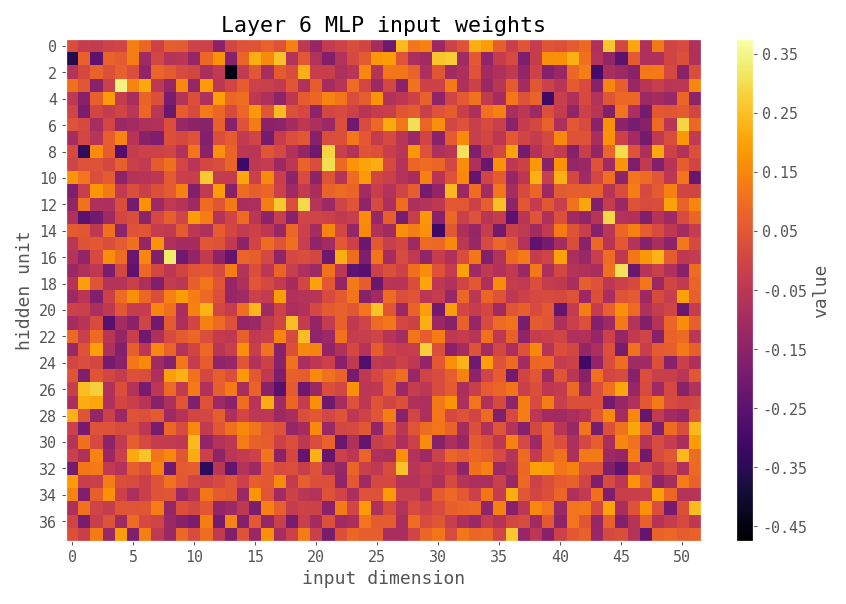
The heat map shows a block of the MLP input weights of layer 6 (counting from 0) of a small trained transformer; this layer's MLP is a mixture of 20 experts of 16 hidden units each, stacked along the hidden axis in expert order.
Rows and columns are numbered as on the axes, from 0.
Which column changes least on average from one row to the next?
41
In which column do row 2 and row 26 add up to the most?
2
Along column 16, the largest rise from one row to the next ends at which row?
27
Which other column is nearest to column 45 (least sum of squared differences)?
21
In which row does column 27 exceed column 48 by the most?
32
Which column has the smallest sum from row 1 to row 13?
43
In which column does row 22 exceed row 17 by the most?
19
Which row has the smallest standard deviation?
33
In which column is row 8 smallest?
1
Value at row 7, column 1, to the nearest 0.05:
0
